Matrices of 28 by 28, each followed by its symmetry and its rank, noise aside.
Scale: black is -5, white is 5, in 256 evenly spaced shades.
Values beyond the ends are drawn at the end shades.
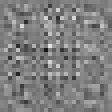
antisymmetric, rank four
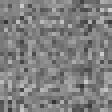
antisymmetric, rank six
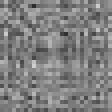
antisymmetric, rank four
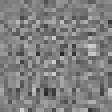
antisymmetric, rank four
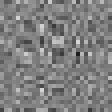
no symmetry, rank three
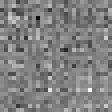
no symmetry, rank four
